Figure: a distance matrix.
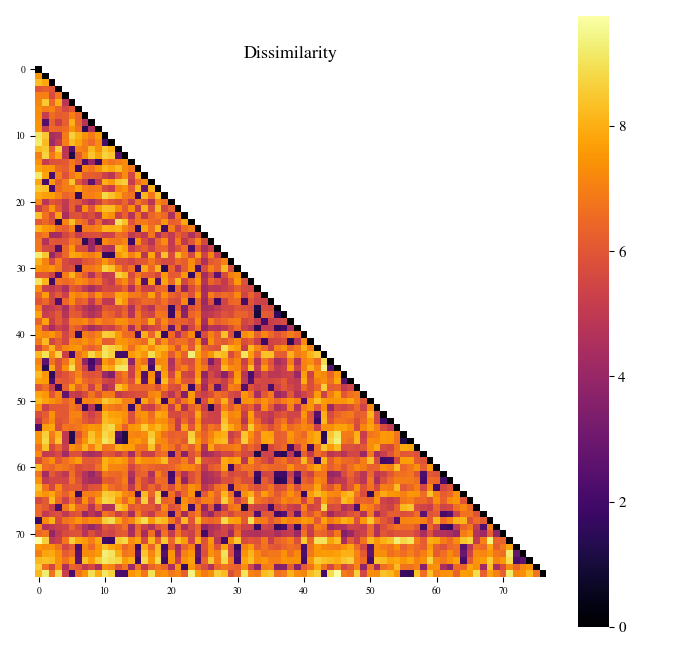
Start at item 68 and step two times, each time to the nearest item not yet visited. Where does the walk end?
54
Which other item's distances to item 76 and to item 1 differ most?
45
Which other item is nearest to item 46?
2
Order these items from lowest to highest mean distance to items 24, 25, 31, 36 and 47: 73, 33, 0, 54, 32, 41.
33, 32, 41, 73, 54, 0
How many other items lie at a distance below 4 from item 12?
6
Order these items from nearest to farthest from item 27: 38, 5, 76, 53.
53, 38, 5, 76
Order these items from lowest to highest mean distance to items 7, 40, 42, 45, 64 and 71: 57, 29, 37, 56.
37, 29, 57, 56
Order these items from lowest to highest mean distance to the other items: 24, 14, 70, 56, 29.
70, 14, 29, 24, 56
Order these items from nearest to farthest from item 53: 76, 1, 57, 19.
57, 1, 19, 76
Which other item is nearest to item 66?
31
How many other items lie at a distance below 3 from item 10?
3
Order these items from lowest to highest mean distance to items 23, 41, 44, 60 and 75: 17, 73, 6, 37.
37, 17, 6, 73
